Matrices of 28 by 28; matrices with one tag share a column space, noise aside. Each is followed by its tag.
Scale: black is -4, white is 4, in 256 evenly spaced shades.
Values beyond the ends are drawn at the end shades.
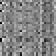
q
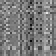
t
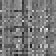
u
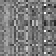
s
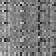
q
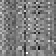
t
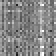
q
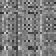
t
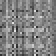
u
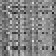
t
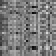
t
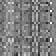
q
